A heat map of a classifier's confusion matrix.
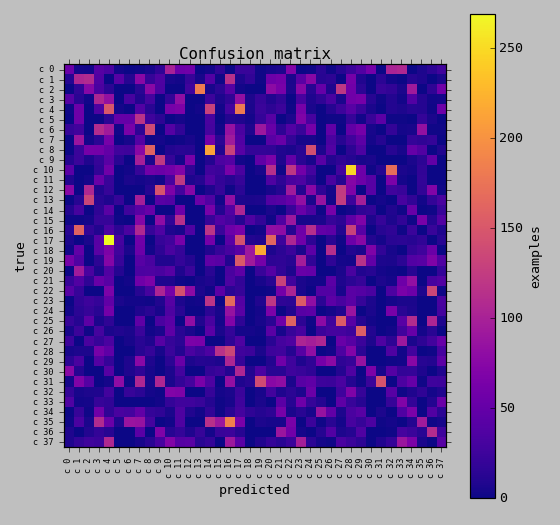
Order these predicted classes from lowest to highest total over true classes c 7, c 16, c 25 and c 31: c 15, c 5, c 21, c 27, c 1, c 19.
c 15, c 5, c 19, c 27, c 21, c 1
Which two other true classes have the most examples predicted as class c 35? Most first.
c 6, c 15
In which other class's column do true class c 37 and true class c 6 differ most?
c 8
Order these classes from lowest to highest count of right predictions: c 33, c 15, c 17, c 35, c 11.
c 15, c 33, c 35, c 11, c 17
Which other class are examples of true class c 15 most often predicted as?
c 11
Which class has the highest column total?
c 16
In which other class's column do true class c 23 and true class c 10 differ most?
c 28
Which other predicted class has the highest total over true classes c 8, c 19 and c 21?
c 14
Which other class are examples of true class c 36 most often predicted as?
c 21
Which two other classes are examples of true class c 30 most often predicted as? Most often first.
c 17, c 0
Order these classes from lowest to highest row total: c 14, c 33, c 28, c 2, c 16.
c 33, c 14, c 28, c 2, c 16
